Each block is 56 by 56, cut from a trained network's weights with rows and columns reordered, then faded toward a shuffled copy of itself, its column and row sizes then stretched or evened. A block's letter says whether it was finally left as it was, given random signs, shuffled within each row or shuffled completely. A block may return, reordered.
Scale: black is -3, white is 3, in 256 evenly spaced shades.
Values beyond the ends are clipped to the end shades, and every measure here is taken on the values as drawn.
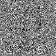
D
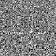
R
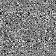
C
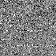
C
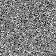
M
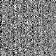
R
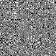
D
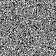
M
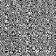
R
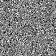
M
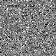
C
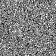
M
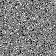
M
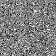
C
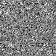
C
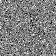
M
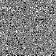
D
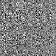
R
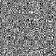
R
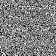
C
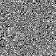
R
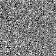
D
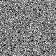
M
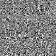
D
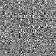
R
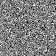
M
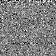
C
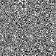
R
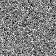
M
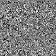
D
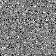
C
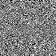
C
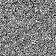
M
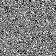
C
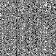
R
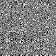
R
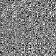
R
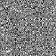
R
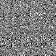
D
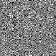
R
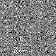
R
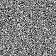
M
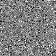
C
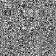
R
